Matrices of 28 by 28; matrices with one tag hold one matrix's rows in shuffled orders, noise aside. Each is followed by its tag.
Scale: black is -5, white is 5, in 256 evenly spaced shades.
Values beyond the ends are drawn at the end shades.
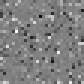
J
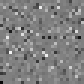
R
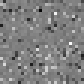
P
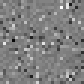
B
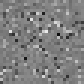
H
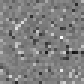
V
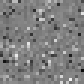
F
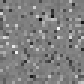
J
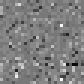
V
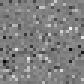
F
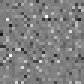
R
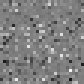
F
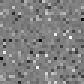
P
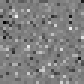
F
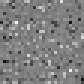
F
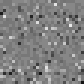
P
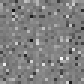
B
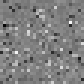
F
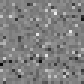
P
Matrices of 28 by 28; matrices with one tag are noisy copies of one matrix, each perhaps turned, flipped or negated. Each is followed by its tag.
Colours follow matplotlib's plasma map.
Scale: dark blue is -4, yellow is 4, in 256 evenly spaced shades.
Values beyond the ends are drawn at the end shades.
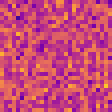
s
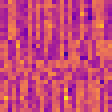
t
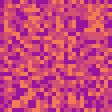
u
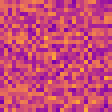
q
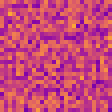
s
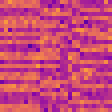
t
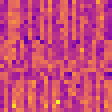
t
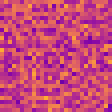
s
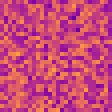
u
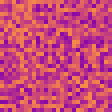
s
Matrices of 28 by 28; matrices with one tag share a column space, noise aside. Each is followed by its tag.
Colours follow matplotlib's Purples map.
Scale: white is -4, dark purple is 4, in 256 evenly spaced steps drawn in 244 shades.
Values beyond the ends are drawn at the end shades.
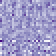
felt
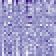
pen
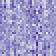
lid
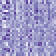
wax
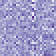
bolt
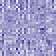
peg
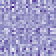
peg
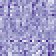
felt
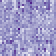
peg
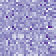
bolt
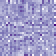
pen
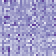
pen
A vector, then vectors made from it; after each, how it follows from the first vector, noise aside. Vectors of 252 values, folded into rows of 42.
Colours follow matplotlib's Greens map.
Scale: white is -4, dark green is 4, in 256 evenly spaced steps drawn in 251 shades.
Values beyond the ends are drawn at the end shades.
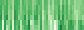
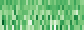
sign-scrambled.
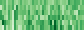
sign-scrambled.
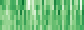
reversed.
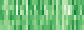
wrapped around.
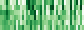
reversed, negated, scaled up.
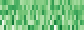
sign-scrambled.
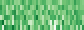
sign-scrambled.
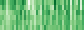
reversed.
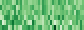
sign-scrambled.
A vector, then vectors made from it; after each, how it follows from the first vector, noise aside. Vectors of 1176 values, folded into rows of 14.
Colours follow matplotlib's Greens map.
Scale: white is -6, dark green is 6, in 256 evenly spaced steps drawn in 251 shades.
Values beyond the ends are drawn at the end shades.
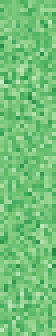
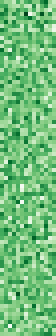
wrapped around, negated, scaled up.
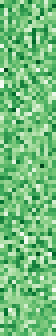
reversed, negated, scaled up.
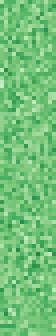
reversed, negated.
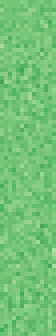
negated, shrunk.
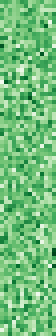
scaled up.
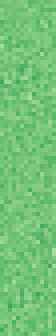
negated, shrunk.
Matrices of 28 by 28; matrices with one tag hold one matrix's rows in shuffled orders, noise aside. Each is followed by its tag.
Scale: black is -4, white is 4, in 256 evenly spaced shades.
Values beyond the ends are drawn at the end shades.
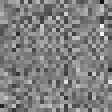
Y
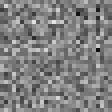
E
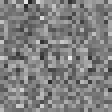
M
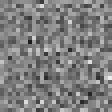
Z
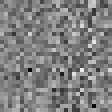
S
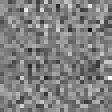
Z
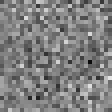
Z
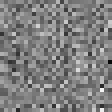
Y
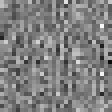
Y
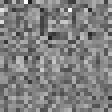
M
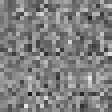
Z
